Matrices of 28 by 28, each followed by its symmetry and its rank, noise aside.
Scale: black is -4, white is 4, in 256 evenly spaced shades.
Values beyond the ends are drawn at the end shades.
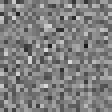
antisymmetric, rank eight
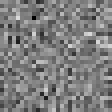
no symmetry, rank six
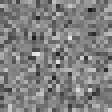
no symmetry, rank eight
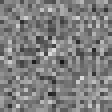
symmetric, rank six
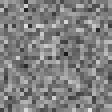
no symmetry, rank eight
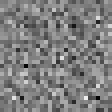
no symmetry, rank seven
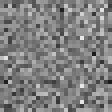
no symmetry, rank eight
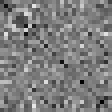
symmetric, rank seven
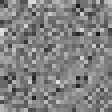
symmetric, rank eight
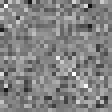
symmetric, rank eight
